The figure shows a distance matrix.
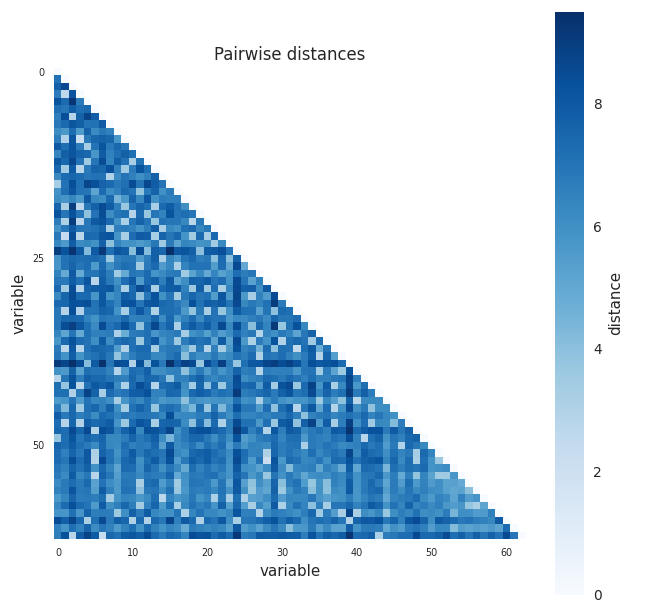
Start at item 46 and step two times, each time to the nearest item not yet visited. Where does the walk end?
33
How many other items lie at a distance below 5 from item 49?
3
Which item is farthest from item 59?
39
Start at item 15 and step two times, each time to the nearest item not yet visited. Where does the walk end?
41
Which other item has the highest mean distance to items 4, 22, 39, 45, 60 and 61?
2
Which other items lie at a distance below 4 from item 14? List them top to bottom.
7, 21, 23, 25, 57
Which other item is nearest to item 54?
5
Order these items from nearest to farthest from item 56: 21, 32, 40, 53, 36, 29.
36, 53, 40, 21, 32, 29
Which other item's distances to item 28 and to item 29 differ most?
52
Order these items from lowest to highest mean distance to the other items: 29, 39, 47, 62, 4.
47, 29, 4, 62, 39
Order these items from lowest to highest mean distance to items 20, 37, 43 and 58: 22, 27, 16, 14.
22, 27, 16, 14
